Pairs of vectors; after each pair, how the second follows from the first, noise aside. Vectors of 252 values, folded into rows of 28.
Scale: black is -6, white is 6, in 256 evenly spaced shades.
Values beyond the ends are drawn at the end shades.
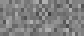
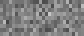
negated.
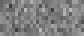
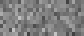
wrapped around, negated.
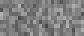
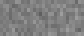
wrapped around, shrunk.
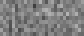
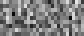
wrapped around, negated, scaled up.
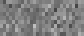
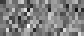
reversed, negated, scaled up.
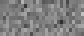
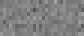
wrapped around, shrunk.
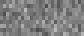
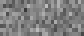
negated.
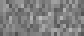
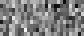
wrapped around, negated, scaled up.
